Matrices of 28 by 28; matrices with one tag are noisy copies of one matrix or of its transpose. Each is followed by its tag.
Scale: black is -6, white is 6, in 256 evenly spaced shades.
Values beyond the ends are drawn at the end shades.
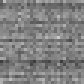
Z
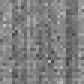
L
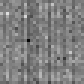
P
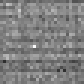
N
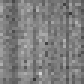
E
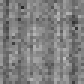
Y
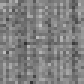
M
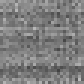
L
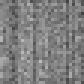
E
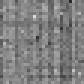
N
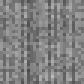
P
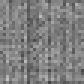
P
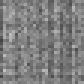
N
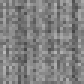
M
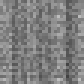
L
